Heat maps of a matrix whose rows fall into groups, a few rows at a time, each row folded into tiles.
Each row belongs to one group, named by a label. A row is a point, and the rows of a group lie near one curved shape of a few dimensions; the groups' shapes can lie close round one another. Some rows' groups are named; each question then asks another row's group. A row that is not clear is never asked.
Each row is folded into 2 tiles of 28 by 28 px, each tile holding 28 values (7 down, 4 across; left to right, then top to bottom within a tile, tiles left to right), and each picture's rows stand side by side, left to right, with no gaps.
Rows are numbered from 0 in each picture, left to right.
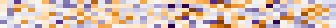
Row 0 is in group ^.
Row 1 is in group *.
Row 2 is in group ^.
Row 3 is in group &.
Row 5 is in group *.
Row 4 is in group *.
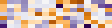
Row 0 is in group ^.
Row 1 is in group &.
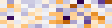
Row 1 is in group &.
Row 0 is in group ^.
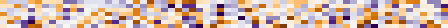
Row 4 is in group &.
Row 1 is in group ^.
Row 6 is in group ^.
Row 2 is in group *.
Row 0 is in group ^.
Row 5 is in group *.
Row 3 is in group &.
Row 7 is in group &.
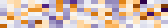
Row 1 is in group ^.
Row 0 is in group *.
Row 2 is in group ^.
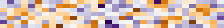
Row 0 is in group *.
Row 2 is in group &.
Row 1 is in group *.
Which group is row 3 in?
*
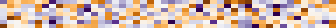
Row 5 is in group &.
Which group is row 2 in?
*
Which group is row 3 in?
*
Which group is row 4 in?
&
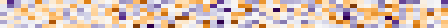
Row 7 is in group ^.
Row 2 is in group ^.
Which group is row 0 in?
*
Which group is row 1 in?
^
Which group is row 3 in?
*
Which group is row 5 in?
*
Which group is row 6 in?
&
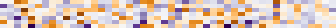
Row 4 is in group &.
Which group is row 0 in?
&
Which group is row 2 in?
^
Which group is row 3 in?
^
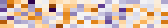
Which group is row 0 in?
^
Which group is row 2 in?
^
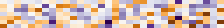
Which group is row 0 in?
*
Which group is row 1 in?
*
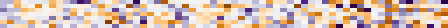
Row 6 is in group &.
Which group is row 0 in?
&
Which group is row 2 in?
&
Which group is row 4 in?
*
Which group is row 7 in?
^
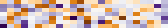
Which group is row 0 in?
&
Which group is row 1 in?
&
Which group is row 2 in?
*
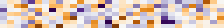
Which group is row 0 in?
^
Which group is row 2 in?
*
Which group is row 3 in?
*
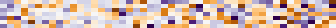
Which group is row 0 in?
&
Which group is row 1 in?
^
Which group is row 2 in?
^
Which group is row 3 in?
*
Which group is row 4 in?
&
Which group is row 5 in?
&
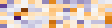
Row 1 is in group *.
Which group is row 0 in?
&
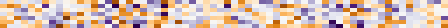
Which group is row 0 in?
*
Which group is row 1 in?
*
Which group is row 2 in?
&
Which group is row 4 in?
&
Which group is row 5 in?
*
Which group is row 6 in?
&
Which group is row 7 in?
&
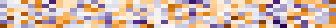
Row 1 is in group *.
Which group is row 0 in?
*
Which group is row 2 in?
^
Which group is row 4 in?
*
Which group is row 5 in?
&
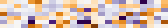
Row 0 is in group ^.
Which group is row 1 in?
^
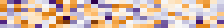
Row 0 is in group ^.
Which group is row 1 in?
&
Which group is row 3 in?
^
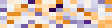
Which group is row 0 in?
^
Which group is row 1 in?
&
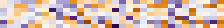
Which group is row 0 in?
^
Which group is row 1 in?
&
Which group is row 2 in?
&
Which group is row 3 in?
&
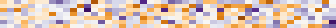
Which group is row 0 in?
^
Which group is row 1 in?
*
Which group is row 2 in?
^
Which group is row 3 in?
*
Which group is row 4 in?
*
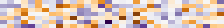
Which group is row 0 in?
*
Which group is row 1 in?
*
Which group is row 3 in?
^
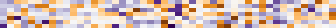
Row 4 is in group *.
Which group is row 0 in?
&
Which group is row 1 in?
^
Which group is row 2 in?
&
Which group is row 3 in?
&
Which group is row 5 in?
*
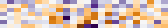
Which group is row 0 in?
*
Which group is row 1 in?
^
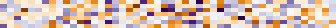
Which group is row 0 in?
&
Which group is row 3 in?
^
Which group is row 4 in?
&
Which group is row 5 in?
*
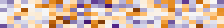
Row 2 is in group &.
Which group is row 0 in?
&
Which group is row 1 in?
&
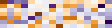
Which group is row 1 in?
*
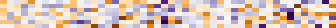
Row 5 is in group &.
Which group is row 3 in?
&
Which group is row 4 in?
^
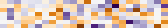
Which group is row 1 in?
^
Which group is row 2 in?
&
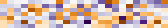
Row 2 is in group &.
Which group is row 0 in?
*
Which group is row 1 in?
&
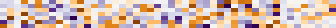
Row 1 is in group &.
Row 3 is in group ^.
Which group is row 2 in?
*
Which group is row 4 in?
&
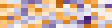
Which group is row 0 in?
*
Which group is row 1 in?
^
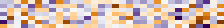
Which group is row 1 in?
^
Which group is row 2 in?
*
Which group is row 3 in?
^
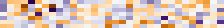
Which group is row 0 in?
^
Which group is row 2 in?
&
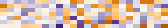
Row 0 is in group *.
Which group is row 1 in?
&
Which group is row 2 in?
^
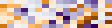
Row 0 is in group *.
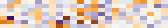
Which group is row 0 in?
^
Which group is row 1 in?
*
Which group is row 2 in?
^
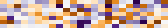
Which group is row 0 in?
&
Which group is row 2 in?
&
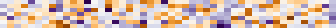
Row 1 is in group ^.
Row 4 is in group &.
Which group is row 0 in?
^
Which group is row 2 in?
^
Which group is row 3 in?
*
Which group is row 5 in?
*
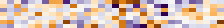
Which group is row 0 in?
&
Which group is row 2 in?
&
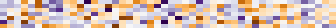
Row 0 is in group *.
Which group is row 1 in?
^
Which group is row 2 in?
*
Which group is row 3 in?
^
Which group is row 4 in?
&
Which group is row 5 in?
*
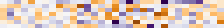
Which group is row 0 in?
^
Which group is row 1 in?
*
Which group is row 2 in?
^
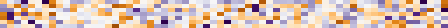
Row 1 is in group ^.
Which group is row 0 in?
&
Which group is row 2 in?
*
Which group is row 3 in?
^
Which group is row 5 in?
*
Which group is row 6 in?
&
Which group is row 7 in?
^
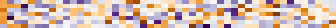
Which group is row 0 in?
^
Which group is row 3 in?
^
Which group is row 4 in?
&
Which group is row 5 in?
*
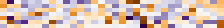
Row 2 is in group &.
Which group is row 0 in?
^
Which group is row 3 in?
&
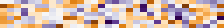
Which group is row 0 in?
*
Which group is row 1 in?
*
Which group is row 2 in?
*
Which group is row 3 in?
&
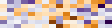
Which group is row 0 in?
*
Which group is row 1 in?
*
